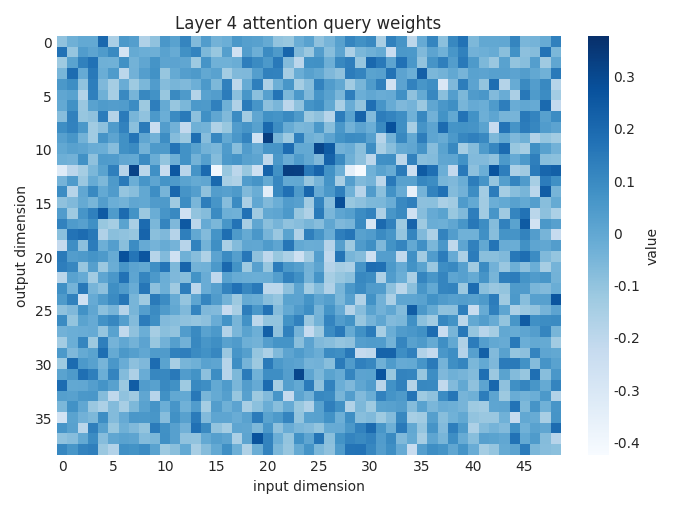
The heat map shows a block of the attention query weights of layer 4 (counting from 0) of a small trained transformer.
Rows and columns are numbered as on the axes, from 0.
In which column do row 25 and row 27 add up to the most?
20
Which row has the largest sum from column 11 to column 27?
10
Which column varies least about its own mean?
14
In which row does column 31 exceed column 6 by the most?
31
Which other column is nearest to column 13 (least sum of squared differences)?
33
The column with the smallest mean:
17
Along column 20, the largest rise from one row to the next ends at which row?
12
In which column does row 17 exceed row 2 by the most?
45
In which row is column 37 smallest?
4
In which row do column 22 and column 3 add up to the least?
9
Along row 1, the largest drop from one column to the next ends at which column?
6
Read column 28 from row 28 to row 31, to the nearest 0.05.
-0.1 0.15 0.05 0.1
